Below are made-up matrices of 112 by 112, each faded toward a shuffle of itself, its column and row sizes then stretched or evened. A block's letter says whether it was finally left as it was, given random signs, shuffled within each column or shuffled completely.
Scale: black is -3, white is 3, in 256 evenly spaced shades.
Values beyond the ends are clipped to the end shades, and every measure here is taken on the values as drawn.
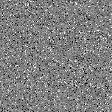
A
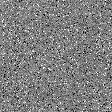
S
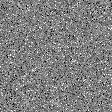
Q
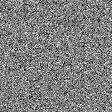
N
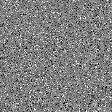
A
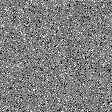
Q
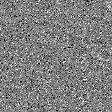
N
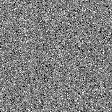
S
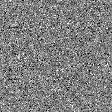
A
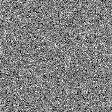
A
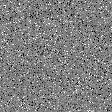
Q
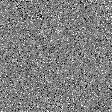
N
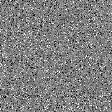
A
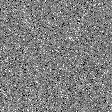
Q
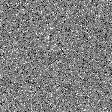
Q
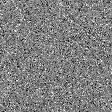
Q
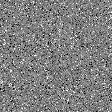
A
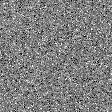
Q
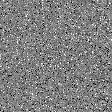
S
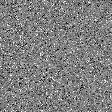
S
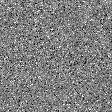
Q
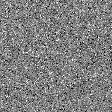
S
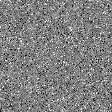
N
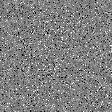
N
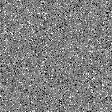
N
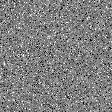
Q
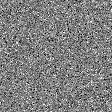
Q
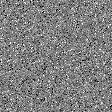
S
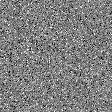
Q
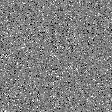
S
